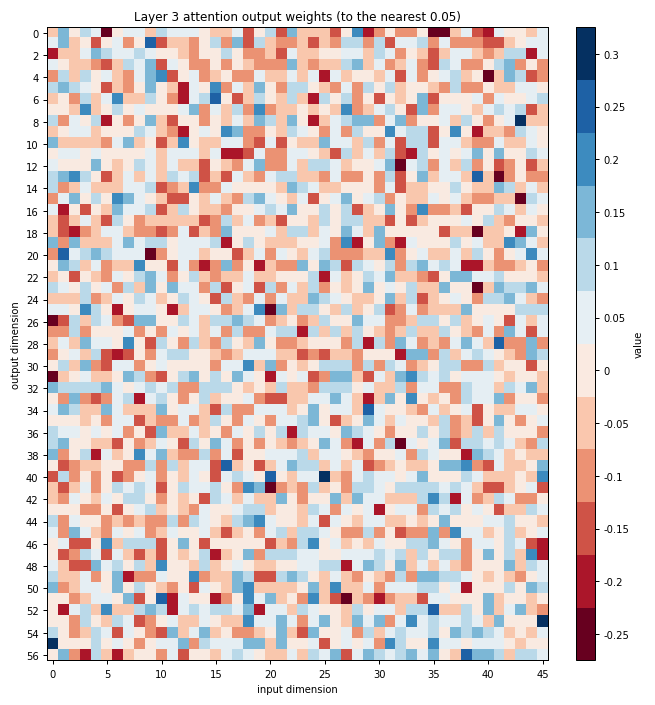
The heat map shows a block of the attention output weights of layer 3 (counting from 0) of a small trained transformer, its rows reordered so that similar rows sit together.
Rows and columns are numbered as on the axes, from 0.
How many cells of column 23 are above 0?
20
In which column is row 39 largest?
16
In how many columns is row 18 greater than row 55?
10
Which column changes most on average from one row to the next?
19
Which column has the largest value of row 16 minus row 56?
6
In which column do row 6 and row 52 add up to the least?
11
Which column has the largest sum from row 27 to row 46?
36
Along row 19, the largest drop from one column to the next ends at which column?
28
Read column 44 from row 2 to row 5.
-0.2 0 -0.15 0.05
